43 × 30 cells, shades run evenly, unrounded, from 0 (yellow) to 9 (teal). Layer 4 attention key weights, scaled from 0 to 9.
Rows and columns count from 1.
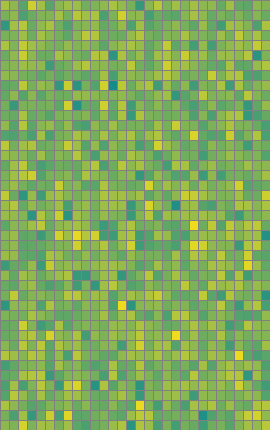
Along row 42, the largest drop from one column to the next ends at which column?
8
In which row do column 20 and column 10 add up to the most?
43
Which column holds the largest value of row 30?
30
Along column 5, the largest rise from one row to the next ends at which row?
24
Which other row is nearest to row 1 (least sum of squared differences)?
15
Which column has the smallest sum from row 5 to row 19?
3
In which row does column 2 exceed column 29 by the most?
42
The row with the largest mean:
11
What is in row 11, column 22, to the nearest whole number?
7
